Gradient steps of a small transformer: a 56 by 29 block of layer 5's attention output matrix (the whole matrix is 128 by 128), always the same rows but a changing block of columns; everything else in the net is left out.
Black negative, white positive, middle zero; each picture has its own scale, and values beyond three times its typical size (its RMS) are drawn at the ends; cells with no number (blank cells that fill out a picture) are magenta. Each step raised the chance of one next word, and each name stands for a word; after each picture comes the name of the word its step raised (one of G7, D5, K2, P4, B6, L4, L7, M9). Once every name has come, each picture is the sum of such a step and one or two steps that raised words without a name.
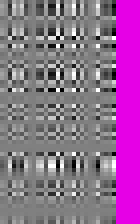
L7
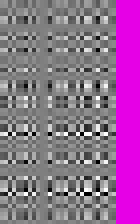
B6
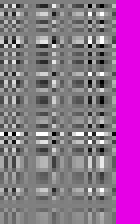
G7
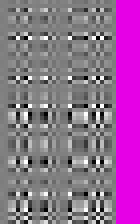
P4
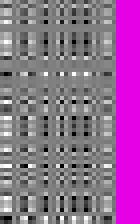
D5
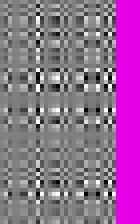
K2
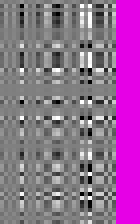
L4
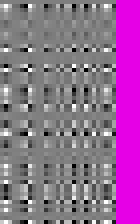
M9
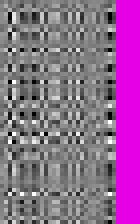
M9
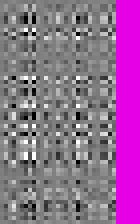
P4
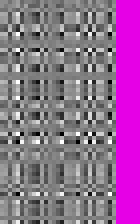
M9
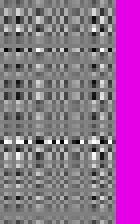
G7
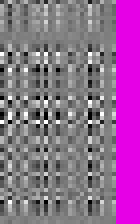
L4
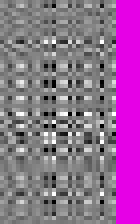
G7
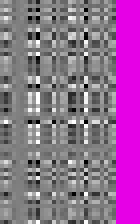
K2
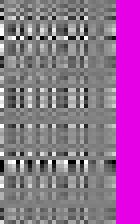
L7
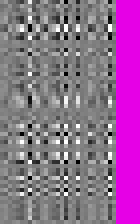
B6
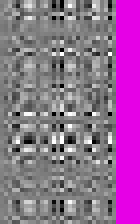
G7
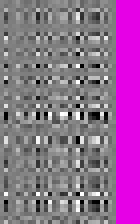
P4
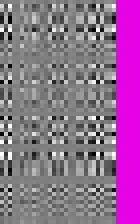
L7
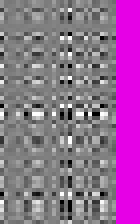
P4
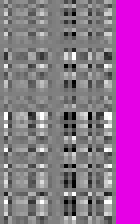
D5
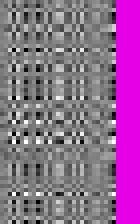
M9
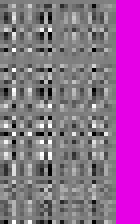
M9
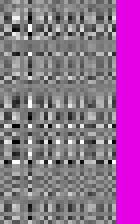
P4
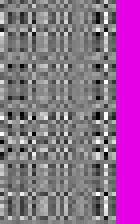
D5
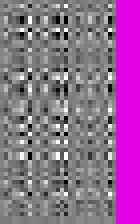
K2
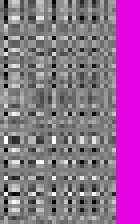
B6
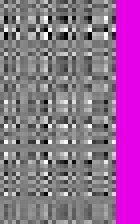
K2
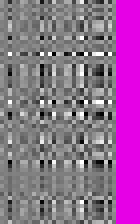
L4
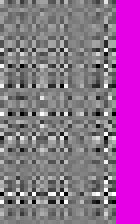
B6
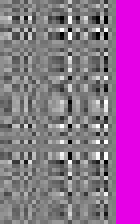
K2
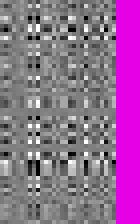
L7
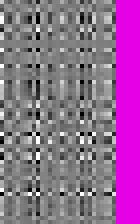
B6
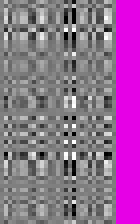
D5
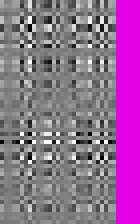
G7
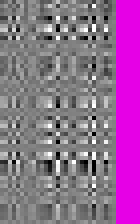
L7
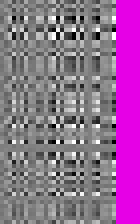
K2
